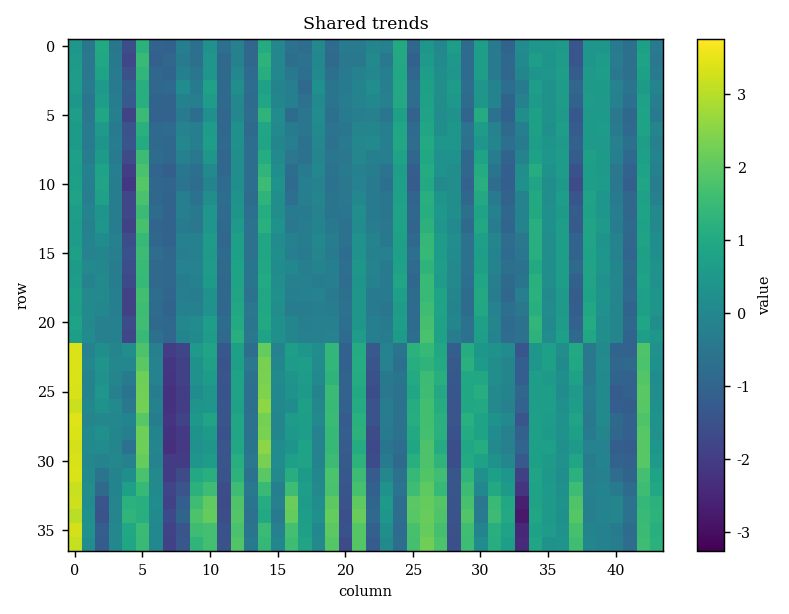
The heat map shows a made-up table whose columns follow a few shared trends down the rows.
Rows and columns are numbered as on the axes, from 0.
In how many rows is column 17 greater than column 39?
15
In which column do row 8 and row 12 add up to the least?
4
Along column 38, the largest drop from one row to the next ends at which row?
22
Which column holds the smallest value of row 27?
7
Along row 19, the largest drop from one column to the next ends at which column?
6
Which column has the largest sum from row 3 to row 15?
5
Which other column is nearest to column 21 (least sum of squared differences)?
27
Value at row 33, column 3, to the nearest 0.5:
0
